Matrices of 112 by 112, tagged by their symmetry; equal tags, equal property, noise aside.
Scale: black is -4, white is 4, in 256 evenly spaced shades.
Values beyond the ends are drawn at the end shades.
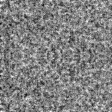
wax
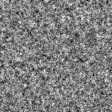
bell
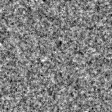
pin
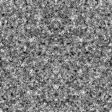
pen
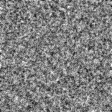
bell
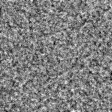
pin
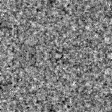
wax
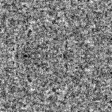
wax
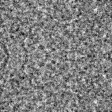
wax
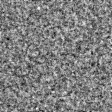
pin
